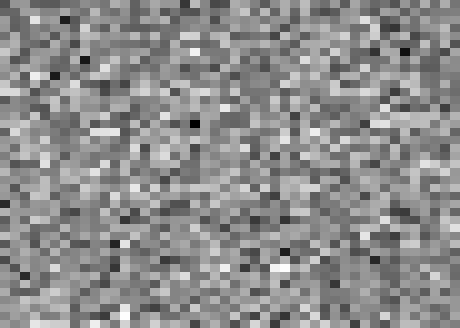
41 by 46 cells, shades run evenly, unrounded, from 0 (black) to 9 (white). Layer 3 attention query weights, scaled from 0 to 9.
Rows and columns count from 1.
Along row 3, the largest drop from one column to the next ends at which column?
7
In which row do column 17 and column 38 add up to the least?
33
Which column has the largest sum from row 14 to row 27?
31
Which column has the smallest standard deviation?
21
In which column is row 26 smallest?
1
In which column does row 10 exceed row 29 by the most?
4
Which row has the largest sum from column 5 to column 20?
41
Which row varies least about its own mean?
38
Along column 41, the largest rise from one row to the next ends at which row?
15
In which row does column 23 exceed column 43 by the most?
14
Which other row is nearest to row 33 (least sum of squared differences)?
2
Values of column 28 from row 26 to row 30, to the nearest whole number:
5 5 5 4 7
